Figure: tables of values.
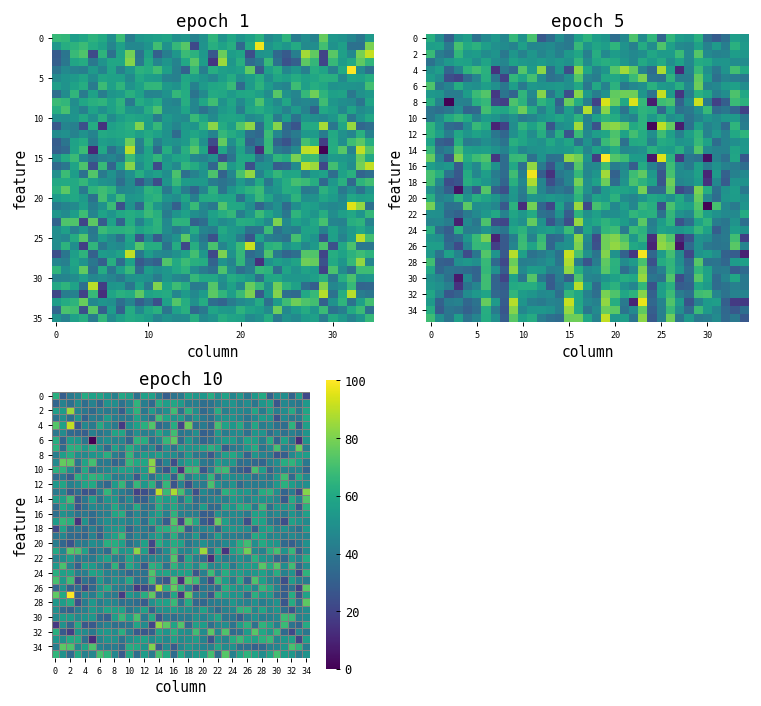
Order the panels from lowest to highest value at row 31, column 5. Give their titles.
epoch 1, epoch 10, epoch 5
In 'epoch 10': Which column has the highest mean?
16
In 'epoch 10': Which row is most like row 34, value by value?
9
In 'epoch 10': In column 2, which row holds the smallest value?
32
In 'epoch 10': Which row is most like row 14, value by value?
28
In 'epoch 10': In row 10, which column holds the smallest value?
17
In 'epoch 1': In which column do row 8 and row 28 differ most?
22
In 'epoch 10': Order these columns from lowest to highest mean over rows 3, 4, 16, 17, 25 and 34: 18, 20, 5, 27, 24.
20, 5, 24, 27, 18
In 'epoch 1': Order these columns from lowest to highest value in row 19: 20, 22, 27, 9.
27, 9, 20, 22
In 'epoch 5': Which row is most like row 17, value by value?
18
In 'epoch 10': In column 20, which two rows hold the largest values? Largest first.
21, 23
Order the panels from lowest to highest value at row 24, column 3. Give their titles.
epoch 10, epoch 1, epoch 5
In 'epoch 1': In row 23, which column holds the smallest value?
3
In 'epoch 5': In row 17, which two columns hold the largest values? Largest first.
11, 19
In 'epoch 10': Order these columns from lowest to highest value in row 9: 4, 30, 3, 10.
3, 30, 4, 10
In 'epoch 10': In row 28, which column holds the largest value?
34
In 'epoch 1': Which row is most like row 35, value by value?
10
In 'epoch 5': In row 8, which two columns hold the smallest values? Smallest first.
2, 24
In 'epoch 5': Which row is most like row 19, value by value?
30
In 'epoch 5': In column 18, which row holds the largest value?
21
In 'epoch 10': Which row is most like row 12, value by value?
30
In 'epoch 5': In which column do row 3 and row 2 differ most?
0
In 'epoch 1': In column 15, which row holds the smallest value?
1
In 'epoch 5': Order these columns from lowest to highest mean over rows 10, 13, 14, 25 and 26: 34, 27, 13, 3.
27, 34, 13, 3
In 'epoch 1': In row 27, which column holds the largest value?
8
